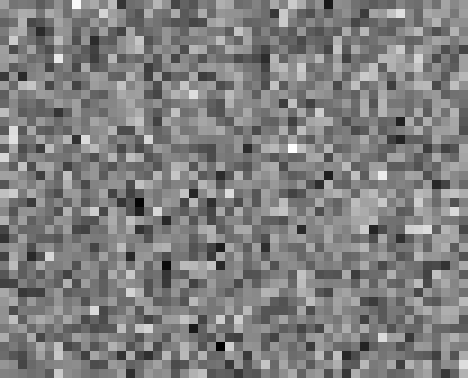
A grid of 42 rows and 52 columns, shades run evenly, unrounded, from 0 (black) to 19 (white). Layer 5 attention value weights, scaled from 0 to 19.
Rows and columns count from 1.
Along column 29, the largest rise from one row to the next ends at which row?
16
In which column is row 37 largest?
17
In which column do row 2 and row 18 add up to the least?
31
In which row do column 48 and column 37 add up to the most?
26
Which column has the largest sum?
47
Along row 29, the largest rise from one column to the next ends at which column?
6
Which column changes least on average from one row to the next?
29
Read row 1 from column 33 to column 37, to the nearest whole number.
15 13 9 11 2
